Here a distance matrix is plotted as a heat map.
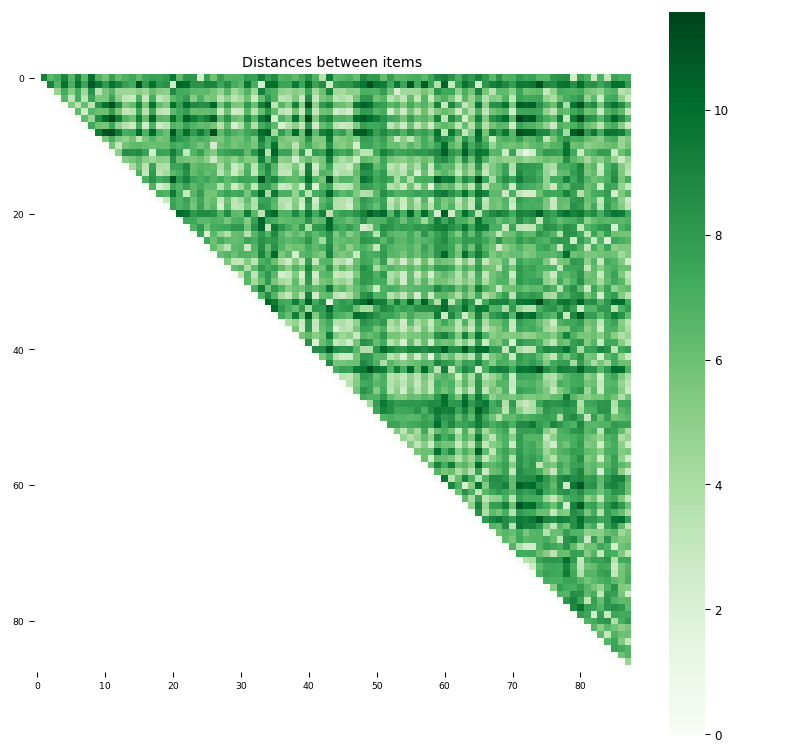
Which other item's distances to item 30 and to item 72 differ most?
11
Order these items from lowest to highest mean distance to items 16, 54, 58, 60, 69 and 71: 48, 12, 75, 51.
12, 75, 48, 51
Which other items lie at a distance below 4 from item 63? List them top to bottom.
4, 6, 8, 35, 60, 78
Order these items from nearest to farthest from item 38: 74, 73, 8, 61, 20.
73, 74, 61, 20, 8
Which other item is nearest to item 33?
43
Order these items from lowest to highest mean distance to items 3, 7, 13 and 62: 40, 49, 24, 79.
24, 79, 49, 40
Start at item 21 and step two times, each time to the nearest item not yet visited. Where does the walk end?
57
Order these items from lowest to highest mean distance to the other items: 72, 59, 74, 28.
28, 72, 74, 59
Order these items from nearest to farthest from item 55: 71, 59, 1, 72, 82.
82, 72, 71, 59, 1
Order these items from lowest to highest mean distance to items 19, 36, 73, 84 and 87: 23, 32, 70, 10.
70, 32, 10, 23
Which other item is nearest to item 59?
20
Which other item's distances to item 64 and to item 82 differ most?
79
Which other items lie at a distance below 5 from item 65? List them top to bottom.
1, 20, 33, 43, 59, 61
